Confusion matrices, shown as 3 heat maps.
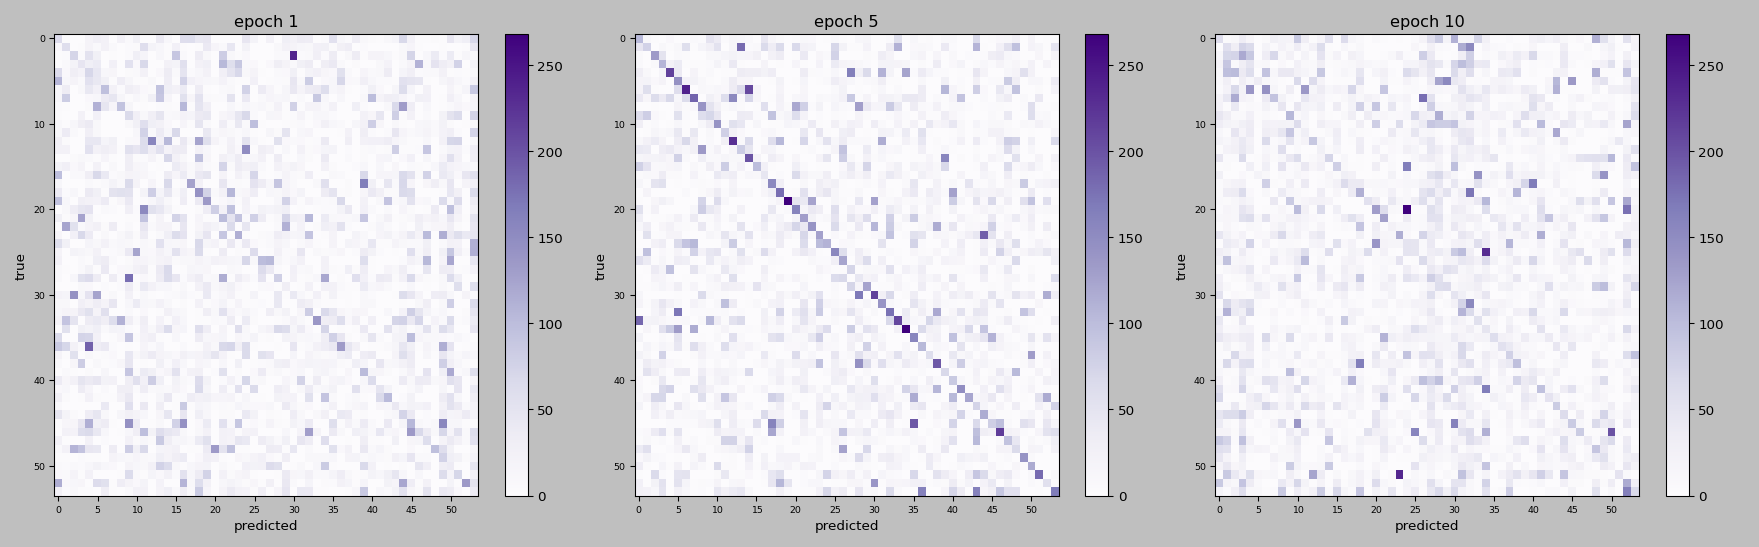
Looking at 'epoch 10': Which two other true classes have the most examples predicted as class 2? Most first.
7, 4
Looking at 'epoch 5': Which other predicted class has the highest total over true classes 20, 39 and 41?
8
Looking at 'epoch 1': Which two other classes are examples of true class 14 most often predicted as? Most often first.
18, 50
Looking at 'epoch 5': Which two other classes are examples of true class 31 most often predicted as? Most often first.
11, 23
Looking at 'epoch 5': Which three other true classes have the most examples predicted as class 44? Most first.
23, 34, 51
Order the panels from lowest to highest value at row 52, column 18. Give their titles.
epoch 10, epoch 1, epoch 5
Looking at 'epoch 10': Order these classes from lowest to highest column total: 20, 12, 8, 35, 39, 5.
5, 35, 12, 39, 8, 20
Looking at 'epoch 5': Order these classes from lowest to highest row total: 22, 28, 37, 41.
28, 37, 41, 22
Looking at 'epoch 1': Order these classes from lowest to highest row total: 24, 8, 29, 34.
29, 24, 8, 34
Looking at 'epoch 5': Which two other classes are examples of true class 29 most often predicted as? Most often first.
27, 15
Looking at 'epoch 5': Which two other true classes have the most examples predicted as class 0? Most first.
33, 15
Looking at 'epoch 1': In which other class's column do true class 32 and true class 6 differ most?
13
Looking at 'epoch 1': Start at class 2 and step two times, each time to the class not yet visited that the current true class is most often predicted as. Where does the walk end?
5
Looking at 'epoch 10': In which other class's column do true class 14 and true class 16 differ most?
33
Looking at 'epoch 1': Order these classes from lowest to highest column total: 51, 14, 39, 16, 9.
51, 14, 39, 16, 9
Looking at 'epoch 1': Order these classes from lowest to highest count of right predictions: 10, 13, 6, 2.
10, 13, 2, 6
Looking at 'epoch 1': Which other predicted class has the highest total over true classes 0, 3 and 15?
21
